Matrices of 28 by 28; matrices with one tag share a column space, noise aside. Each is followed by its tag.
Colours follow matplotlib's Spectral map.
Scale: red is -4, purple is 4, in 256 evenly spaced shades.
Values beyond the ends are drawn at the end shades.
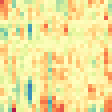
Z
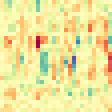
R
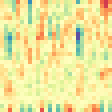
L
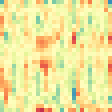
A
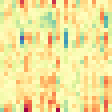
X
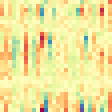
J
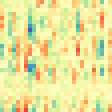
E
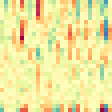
L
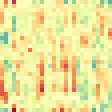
A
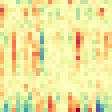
J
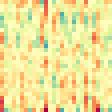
X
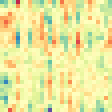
X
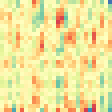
X
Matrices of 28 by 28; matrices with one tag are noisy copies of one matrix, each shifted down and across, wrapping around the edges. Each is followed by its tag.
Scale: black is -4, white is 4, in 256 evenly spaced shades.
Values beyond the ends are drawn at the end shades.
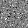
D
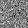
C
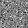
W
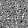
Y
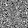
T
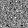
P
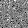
Y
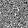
T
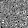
Y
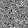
P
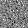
P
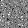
Y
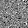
T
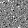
Y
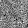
Y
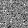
Y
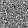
T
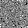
Y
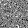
T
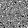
W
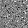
T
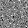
C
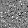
D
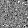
D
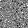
P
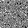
P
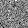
Y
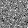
C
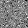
D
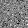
D
